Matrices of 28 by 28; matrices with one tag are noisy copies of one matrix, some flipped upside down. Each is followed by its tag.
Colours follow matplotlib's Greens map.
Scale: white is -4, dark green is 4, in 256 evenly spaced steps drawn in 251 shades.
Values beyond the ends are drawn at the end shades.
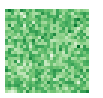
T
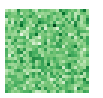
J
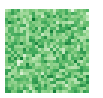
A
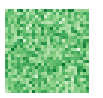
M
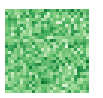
M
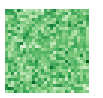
A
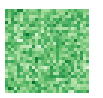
A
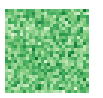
J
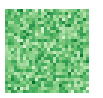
A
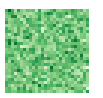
A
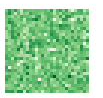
A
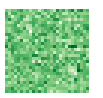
M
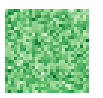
A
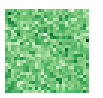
A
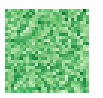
J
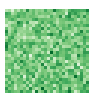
T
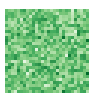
M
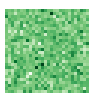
J
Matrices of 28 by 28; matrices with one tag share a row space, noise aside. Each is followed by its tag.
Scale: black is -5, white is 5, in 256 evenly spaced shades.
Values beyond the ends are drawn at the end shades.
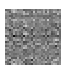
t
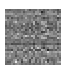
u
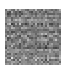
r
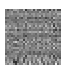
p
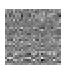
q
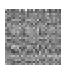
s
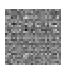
t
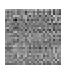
p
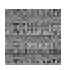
p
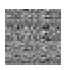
u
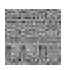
s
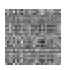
q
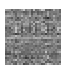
u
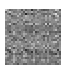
t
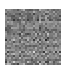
s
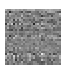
q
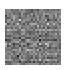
s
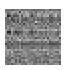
r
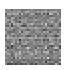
r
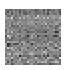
r
